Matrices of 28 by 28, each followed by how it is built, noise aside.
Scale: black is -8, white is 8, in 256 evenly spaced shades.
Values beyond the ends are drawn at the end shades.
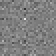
low rank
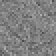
Toeplitz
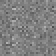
low rank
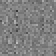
low rank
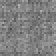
blocks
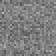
blocks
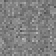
blocks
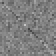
diagonal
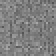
blocks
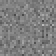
low rank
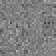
low rank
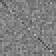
diagonal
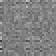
low rank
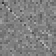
diagonal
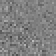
lower triangular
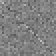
diagonal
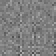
low rank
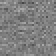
low rank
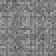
blocks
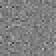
low rank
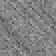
Toeplitz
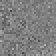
lower triangular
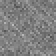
Toeplitz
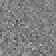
lower triangular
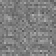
blocks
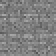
blocks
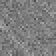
Toeplitz
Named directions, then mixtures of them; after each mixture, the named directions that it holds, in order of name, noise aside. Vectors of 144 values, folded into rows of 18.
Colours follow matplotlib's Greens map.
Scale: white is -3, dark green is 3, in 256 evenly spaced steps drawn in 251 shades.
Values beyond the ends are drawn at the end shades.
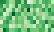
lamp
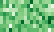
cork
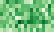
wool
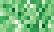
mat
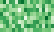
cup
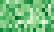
wool.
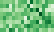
cork, cup, mat.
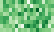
cup, mat, wool.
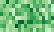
cork, wool.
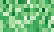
cup, lamp, mat.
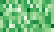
cork, cup, lamp.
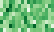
cork, lamp.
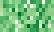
mat.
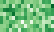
cork, wool.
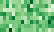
cork.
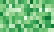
cork, cup.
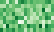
cup, wool.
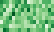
lamp.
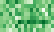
wool.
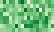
cup, mat, wool.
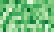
lamp, wool.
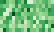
lamp.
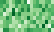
lamp, mat.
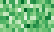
cup, mat.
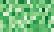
cup, lamp, mat.
